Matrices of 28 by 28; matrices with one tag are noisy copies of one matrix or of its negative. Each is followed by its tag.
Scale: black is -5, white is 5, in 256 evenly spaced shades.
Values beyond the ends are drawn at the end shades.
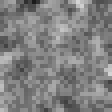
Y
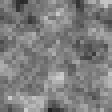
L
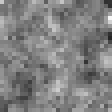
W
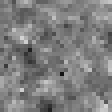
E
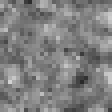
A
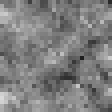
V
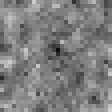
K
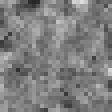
Y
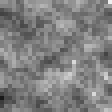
V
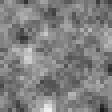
E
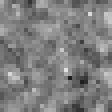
A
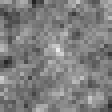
K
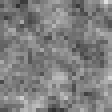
L
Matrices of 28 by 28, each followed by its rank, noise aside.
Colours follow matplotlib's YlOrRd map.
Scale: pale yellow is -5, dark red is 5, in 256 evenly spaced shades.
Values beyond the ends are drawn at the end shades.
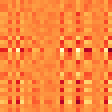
one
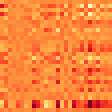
two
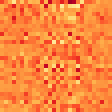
four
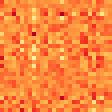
four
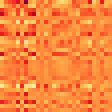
two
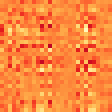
three
